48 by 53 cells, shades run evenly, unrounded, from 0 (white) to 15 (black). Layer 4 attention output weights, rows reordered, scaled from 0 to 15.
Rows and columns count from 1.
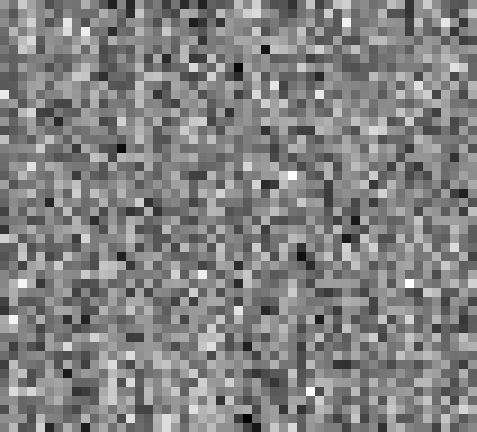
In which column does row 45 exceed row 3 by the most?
39
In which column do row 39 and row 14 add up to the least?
23
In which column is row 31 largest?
49
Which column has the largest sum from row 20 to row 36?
18
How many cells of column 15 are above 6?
36
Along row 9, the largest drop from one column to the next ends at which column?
24
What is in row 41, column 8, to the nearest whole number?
5
